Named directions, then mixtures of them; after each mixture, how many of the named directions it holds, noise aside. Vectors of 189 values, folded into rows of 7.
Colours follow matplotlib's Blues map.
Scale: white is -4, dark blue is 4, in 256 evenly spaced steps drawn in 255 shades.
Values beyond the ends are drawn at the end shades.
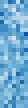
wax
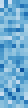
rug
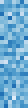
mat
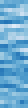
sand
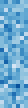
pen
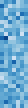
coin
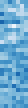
two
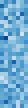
one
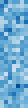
two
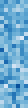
one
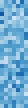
three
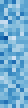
one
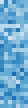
three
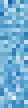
three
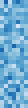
two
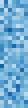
three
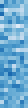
four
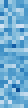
four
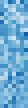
one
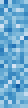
four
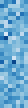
one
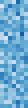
one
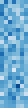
four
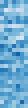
three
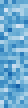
four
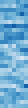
one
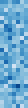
one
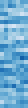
one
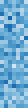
two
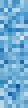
two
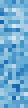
four
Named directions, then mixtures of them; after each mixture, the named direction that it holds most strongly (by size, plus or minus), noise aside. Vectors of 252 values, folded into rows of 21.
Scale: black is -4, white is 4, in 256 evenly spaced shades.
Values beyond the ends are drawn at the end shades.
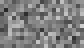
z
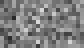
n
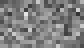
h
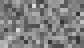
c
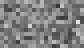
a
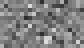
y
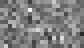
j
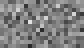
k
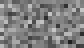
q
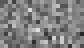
j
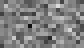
y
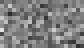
q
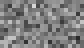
c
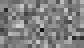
z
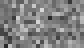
n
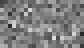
j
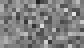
k
